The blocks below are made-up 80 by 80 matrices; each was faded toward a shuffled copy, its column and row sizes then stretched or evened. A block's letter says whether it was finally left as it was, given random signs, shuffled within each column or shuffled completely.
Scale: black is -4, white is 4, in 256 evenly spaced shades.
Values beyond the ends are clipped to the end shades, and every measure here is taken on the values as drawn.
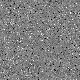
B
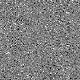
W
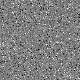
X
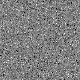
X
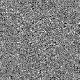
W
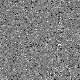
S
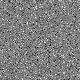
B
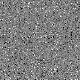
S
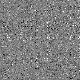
S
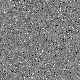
B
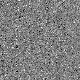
X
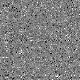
W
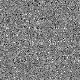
W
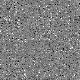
W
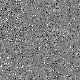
S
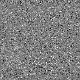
S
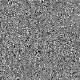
S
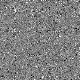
S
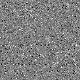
S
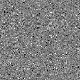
W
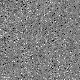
X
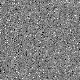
X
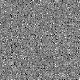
W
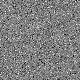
B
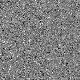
X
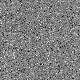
B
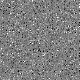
S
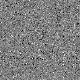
S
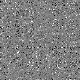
W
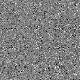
W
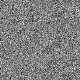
S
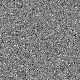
B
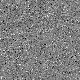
B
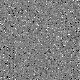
X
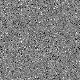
S
